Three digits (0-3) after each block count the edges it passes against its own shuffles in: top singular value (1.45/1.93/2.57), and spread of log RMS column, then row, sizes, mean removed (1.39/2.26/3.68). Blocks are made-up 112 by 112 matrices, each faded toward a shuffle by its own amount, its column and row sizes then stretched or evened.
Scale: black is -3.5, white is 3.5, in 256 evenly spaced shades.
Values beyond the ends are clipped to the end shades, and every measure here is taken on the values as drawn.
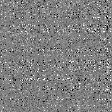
1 2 2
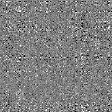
2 2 2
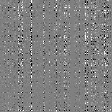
2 3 2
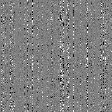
1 3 1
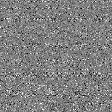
2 0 2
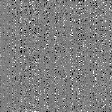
1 3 1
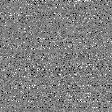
1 0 2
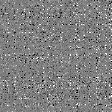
0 2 2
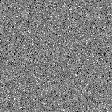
1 0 0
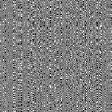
3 3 0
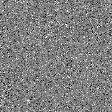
1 1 0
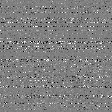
0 0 3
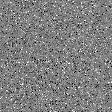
0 0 1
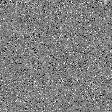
0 0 1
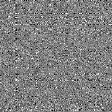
2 1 2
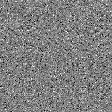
2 0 0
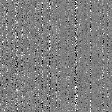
0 3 0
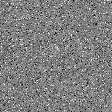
1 0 0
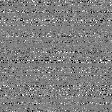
0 0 3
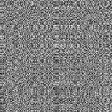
3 1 2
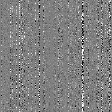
2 3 0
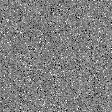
0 1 0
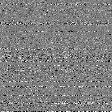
0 0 3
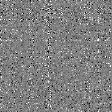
1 2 2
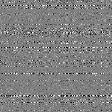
3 1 3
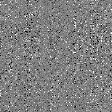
1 2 1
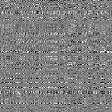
3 0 3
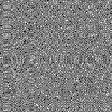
3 0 0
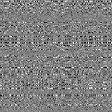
3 0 3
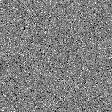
1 0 0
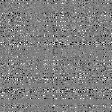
2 2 3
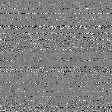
1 0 3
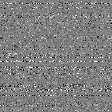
0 0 3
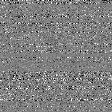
0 0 3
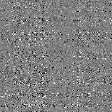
0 2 2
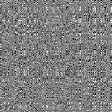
3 2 1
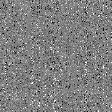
1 2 0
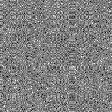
3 0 0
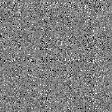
1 2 2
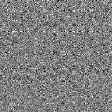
2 1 2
